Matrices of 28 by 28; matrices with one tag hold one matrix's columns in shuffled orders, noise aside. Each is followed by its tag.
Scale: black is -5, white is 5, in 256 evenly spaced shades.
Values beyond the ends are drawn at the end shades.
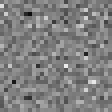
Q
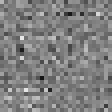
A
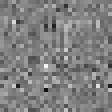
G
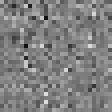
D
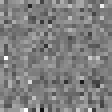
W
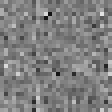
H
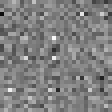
A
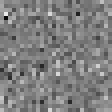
H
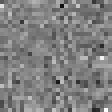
W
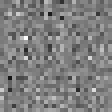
A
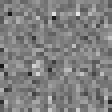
H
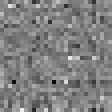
W
